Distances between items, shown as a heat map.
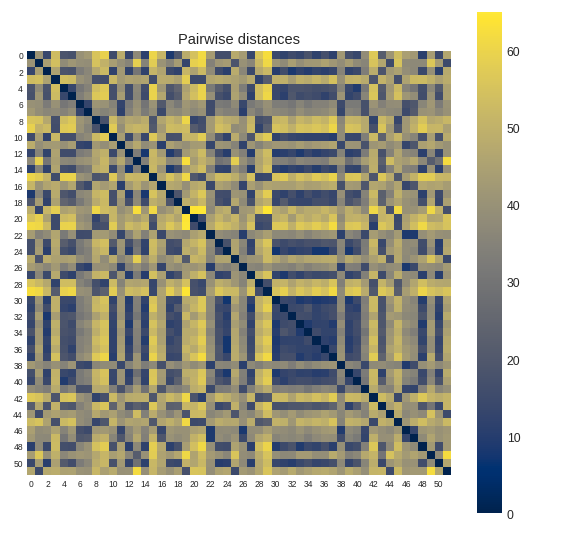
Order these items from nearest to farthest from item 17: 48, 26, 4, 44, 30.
48, 30, 4, 44, 26
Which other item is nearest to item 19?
1
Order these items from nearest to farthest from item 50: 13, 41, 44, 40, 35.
35, 40, 13, 41, 44
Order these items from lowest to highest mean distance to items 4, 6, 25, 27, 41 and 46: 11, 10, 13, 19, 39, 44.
11, 39, 10, 44, 19, 13
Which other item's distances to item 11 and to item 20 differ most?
16
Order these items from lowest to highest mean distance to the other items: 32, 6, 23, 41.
32, 23, 6, 41
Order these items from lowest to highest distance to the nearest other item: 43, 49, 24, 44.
24, 43, 44, 49
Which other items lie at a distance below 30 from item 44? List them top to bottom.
1, 19, 25, 51
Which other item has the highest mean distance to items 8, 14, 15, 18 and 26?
19
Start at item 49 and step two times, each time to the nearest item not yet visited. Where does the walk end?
43
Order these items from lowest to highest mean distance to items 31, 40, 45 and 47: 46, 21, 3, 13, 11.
46, 11, 13, 3, 21
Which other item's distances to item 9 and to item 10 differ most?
37
